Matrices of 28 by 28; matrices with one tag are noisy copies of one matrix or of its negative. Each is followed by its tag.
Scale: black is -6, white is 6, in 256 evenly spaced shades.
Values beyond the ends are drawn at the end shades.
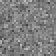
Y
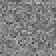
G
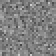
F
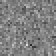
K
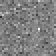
K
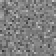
F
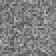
Y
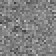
G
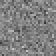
Y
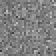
K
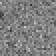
F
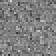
F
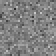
F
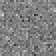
F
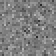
K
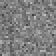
Y
